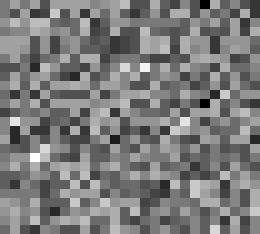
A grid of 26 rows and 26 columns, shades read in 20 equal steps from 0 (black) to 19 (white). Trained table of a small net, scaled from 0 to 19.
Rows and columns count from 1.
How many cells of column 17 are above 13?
1
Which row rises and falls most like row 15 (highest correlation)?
2
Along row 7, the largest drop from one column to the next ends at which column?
11
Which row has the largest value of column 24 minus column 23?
25
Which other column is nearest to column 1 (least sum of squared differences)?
3
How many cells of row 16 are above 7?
13
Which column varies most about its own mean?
4
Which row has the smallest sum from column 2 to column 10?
16
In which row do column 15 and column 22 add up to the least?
15
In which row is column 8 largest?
23
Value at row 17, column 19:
8
